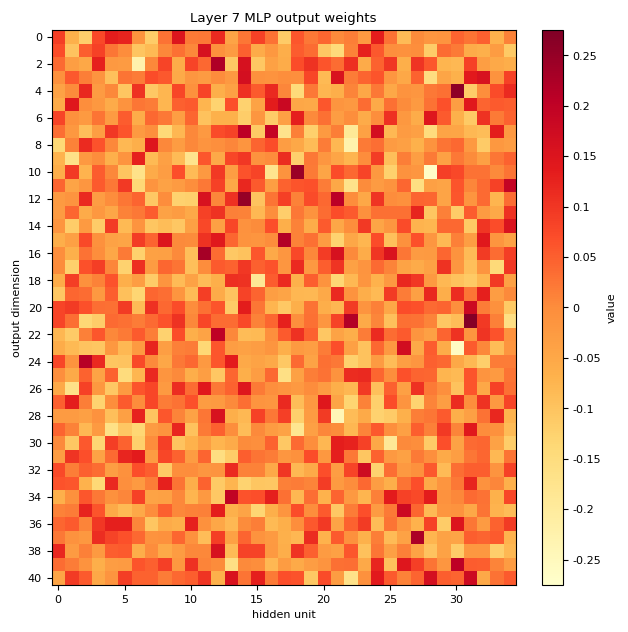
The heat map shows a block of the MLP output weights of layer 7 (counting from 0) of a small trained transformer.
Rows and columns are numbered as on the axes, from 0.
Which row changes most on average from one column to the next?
7
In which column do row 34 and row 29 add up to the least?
18
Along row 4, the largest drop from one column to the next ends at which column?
31
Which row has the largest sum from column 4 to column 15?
40
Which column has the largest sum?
14
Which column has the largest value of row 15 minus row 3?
17
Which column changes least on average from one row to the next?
19
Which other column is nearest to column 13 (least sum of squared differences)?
16
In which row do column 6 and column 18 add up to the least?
29
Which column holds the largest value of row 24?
2
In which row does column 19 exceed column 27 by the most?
11
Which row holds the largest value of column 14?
12
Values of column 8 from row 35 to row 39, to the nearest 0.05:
0.05 -0.05 0 -0.05 0.1
